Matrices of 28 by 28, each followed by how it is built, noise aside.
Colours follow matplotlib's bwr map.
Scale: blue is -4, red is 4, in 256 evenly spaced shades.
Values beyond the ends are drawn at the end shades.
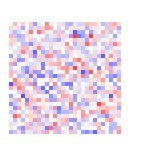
Toeplitz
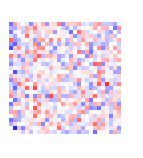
repeating rows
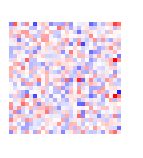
repeating rows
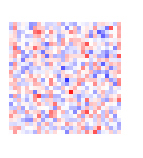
blocks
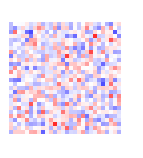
noise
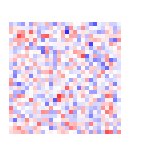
blocks
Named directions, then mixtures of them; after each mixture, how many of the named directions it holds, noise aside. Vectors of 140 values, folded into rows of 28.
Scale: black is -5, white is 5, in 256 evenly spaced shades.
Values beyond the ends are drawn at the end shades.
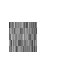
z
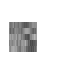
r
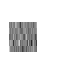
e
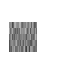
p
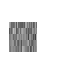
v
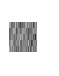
two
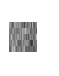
four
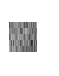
three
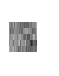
two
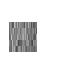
three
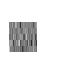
one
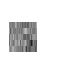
three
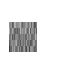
one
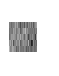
four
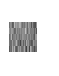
two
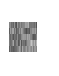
three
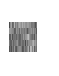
four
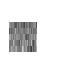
four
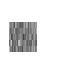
two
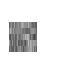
two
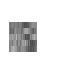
one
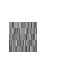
one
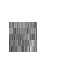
three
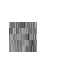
two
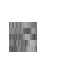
one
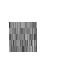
four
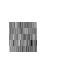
two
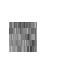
three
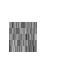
four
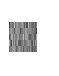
one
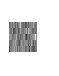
four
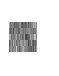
three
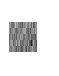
three
